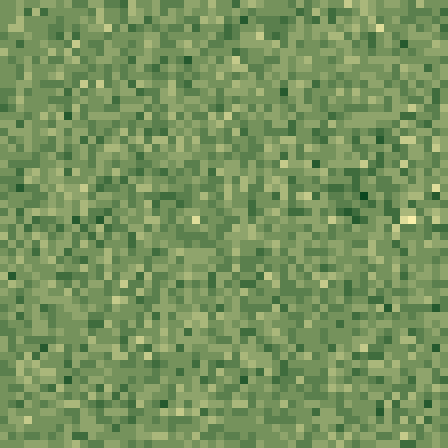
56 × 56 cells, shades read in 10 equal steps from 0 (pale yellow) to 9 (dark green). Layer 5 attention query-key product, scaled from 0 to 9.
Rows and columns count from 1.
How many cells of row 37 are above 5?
20
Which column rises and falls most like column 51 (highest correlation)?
36
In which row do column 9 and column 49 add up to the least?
51
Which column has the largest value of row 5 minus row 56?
10
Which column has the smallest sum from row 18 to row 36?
52
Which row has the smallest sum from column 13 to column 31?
19
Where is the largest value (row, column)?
25, 46
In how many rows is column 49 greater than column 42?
24
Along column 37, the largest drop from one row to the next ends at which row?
18
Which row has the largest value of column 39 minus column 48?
4
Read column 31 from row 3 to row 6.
8 5 4 4
